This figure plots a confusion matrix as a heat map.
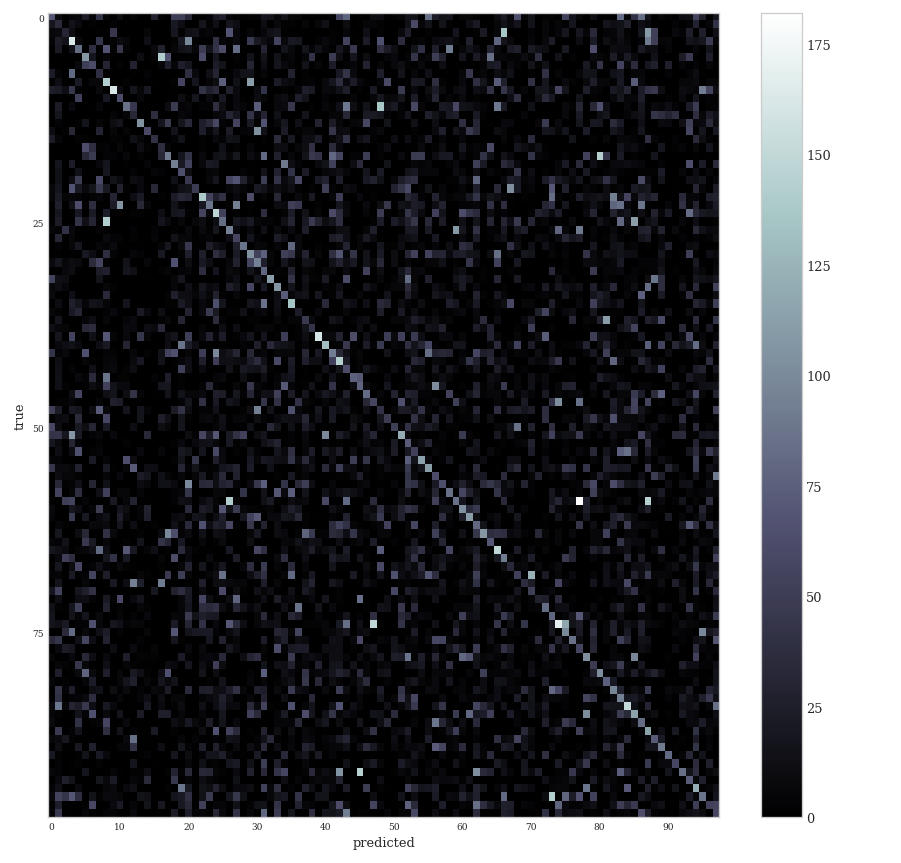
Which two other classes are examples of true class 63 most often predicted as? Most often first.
17, 37
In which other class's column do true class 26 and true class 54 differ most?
59
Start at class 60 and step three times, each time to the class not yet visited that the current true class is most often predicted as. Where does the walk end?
29
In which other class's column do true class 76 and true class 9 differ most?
95
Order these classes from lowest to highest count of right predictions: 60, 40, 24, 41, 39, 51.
41, 60, 51, 40, 24, 39
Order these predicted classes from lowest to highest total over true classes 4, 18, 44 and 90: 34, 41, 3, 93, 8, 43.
43, 3, 41, 93, 34, 8
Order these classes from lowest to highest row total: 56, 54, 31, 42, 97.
31, 56, 54, 97, 42
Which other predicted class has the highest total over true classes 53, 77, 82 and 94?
84
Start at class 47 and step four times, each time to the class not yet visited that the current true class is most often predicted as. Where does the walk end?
73
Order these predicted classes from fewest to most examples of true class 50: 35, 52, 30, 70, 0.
30, 35, 70, 52, 0
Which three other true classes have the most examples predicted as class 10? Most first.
23, 71, 4
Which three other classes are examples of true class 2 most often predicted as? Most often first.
66, 87, 26
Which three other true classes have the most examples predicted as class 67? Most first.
21, 35, 28
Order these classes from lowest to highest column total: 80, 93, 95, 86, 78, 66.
80, 95, 78, 93, 66, 86
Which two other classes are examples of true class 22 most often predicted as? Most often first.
82, 73
